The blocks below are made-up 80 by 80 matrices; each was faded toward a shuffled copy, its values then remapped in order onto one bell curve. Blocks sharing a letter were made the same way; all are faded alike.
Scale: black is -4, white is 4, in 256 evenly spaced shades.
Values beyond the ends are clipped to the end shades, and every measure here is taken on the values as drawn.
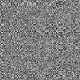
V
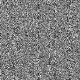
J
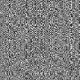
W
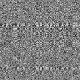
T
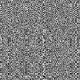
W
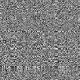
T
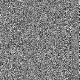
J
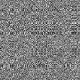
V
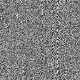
J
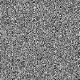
J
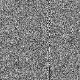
J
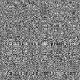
V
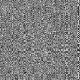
W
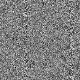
J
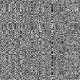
W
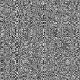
W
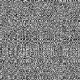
T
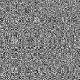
T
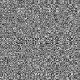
V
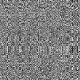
W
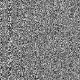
J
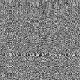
T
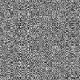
W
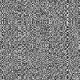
W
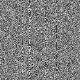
J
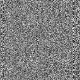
J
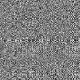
V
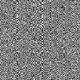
W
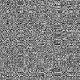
T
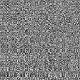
V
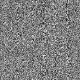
J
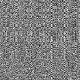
W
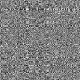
V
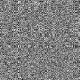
V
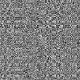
V
